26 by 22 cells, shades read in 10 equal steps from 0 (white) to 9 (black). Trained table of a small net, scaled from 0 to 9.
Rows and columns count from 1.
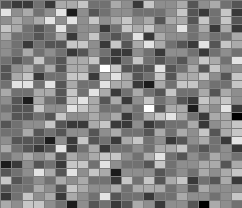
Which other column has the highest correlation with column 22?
18
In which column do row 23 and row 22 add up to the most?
11
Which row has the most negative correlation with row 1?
16
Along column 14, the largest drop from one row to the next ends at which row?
6
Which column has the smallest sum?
8
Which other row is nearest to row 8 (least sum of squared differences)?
22
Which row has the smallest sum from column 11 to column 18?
4
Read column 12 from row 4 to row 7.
2 5 6 7
